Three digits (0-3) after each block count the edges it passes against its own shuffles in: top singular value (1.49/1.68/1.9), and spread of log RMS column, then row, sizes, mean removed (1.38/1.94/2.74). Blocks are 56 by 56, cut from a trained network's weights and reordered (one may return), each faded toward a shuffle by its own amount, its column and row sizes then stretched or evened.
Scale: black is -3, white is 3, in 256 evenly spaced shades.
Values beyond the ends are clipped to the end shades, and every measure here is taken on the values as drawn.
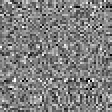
3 0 2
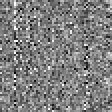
1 2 0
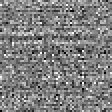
1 1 1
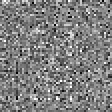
1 1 1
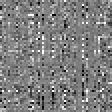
1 3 2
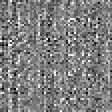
2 2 2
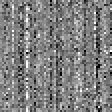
3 3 0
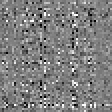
2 3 2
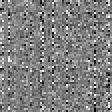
1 3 1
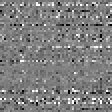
0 2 3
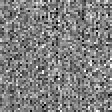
0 1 0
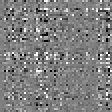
1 3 3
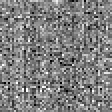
1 0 2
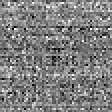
2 1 2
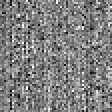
1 2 0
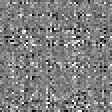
0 2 3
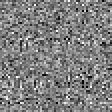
2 1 2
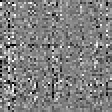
0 3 2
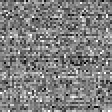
1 0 1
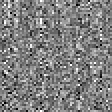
2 2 0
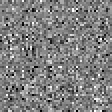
2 2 3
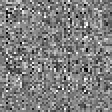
2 2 1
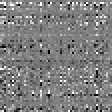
1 3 3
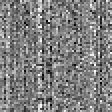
2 2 0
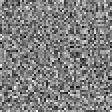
3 0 0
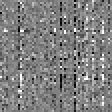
2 3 1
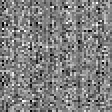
1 2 1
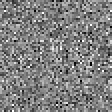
1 1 1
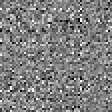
2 2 2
